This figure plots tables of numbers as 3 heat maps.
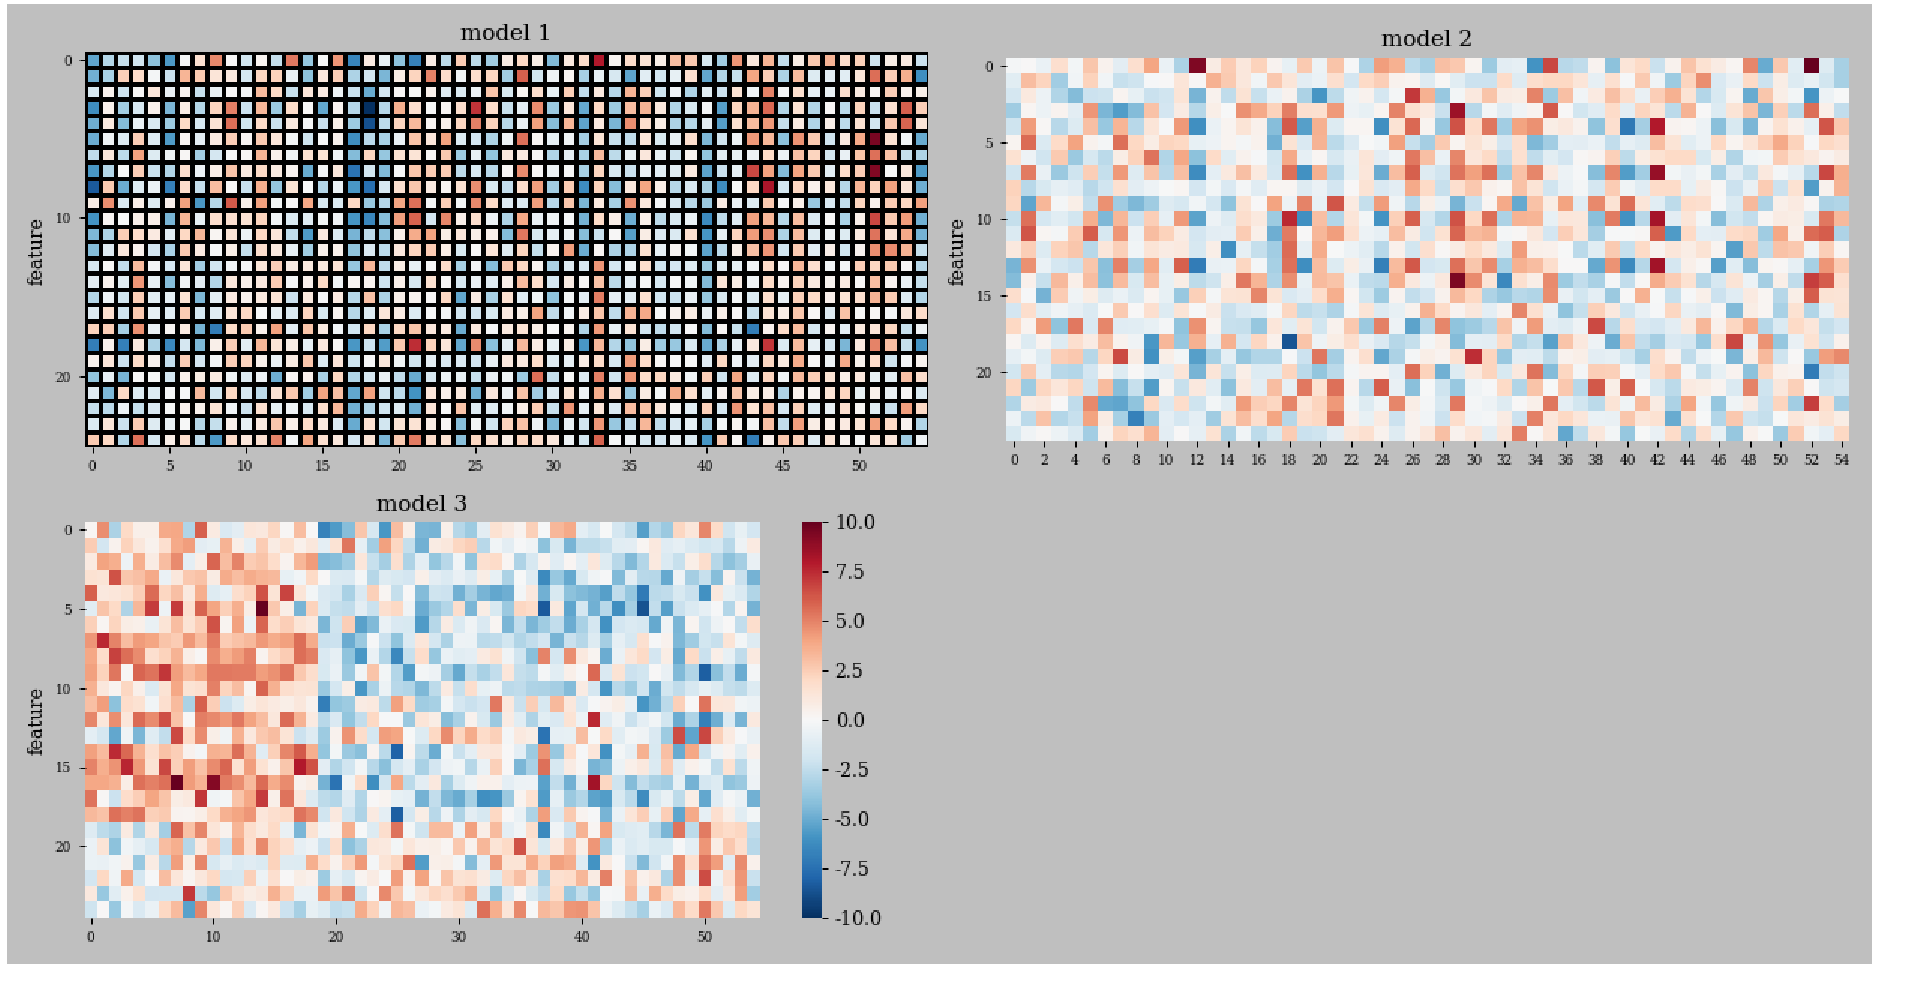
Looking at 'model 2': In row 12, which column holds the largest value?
18
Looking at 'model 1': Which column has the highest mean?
44
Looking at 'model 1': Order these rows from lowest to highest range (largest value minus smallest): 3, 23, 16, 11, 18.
16, 23, 11, 18, 3
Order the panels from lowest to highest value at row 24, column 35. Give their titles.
model 1, model 2, model 3
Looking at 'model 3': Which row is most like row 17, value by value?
4
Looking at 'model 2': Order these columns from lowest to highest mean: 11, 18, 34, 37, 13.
37, 13, 11, 34, 18
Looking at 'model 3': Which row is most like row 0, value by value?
11
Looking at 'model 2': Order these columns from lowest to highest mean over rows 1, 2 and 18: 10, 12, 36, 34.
12, 10, 34, 36
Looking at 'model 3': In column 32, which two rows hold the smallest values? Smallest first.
17, 4
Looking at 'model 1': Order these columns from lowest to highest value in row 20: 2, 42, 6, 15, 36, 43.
2, 15, 43, 6, 36, 42
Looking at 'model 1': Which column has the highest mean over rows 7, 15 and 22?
51
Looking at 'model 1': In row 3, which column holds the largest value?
25
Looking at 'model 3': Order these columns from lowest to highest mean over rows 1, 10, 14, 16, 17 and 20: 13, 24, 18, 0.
24, 18, 13, 0
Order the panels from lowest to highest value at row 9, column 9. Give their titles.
model 2, model 3, model 1
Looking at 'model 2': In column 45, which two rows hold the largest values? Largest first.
1, 17
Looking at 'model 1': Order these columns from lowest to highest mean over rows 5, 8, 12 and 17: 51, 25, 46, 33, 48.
48, 25, 33, 46, 51
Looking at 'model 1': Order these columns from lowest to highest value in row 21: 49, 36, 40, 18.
40, 36, 49, 18
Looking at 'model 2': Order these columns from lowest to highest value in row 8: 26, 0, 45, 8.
8, 45, 0, 26
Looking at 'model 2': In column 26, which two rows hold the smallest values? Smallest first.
17, 21
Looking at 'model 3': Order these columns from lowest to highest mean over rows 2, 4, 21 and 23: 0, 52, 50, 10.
52, 10, 50, 0
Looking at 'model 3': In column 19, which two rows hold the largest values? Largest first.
23, 21
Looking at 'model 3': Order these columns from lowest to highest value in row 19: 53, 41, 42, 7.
41, 53, 42, 7
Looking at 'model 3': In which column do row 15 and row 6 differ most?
37
